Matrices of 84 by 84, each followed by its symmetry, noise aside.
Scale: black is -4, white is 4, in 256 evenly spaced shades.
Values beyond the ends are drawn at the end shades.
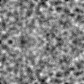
mirrored top to bottom.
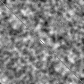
symmetric across the other diagonal.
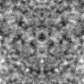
mirrored left to right.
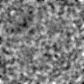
symmetric.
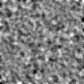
antisymmetric.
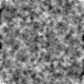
same after a half turn.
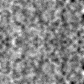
mirrored top to bottom.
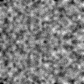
mirrored top to bottom.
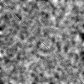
no symmetry.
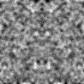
mirrored left to right.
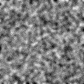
no symmetry.
